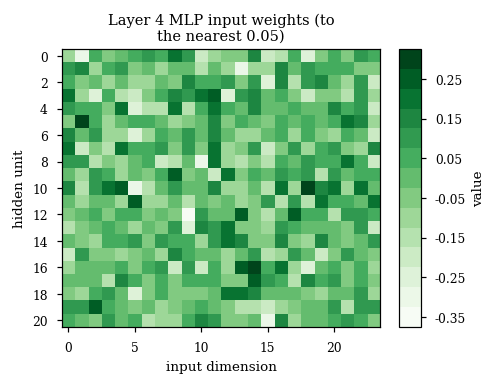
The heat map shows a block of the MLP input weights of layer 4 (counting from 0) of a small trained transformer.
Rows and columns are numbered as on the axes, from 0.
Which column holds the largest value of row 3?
11
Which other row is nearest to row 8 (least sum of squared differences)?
1
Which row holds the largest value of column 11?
3
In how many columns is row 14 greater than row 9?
10
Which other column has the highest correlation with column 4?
20
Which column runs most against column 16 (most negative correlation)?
17
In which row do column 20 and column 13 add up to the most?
16
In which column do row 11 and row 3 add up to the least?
18
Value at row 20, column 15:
-0.3
